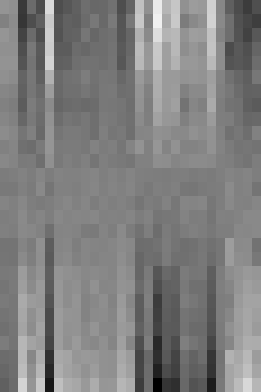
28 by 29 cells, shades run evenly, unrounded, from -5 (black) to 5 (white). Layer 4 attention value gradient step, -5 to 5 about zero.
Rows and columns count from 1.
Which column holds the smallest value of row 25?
18
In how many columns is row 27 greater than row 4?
16
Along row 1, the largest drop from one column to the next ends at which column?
7
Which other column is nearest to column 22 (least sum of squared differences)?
23
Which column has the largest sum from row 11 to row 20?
26
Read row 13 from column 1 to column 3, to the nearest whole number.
0 0 0
